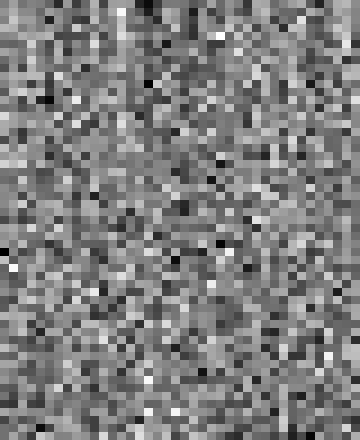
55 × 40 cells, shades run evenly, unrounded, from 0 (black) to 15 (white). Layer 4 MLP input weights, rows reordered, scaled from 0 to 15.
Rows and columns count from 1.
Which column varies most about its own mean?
17
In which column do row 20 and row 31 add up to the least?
6
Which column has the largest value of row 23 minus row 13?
3
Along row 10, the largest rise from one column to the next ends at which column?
7
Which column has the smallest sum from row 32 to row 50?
31
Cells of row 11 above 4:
34
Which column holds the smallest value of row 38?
14
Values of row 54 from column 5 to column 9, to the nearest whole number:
1 4 9 10 10
